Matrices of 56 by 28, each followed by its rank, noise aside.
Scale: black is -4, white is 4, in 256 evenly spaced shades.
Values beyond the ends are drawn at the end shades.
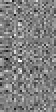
five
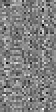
four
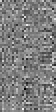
four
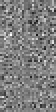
seven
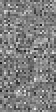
six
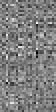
four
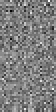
six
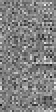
six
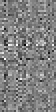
four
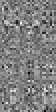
five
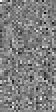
seven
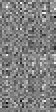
five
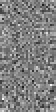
seven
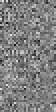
seven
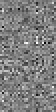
six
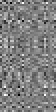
three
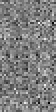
seven
